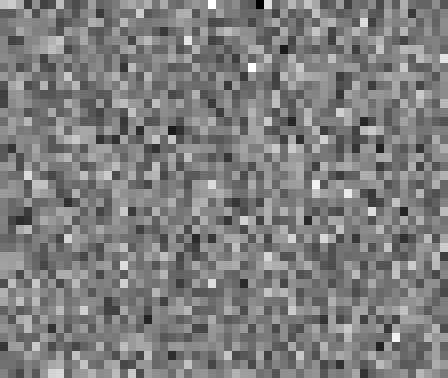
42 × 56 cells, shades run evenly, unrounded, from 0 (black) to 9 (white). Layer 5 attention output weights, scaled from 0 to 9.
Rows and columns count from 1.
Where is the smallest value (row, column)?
1, 33
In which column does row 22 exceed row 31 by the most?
44
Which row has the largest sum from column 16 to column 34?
39
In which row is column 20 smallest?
17
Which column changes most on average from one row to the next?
16
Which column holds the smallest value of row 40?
22
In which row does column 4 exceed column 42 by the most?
20
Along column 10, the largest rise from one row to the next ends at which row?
40
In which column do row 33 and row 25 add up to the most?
34
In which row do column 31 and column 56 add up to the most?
7
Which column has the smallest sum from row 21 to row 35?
31
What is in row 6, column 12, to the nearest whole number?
5
